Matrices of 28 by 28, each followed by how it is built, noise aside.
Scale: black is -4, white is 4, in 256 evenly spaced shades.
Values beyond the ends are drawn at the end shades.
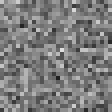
repeating columns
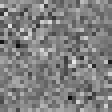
block diagonal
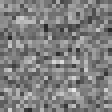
blocks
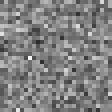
noise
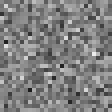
noise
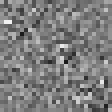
block diagonal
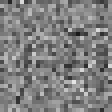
blocks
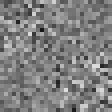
block diagonal
